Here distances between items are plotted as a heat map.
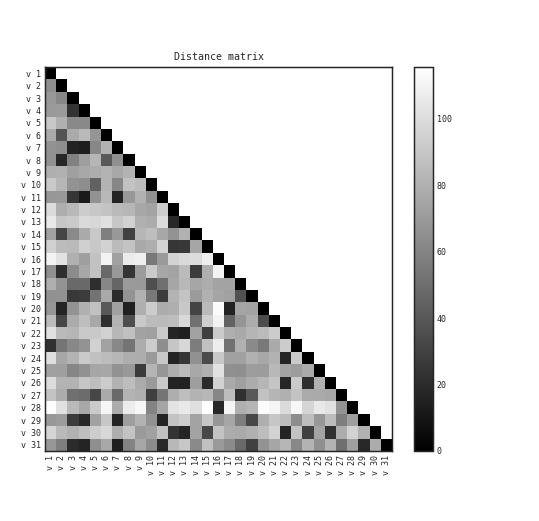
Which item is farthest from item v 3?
v 13
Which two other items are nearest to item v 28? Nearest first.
v 16, v 10
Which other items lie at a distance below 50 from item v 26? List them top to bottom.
v 12, v 13, v 15, v 22, v 24, v 30
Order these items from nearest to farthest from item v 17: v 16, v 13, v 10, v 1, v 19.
v 1, v 19, v 13, v 10, v 16
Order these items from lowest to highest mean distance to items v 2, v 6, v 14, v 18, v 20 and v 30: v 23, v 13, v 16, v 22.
v 23, v 22, v 13, v 16
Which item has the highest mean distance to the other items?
v 28
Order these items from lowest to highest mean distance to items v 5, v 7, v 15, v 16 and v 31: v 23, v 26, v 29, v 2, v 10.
v 29, v 10, v 26, v 2, v 23
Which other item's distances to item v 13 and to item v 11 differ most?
v 4
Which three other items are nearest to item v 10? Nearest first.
v 27, v 18, v 5
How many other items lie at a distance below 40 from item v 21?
4
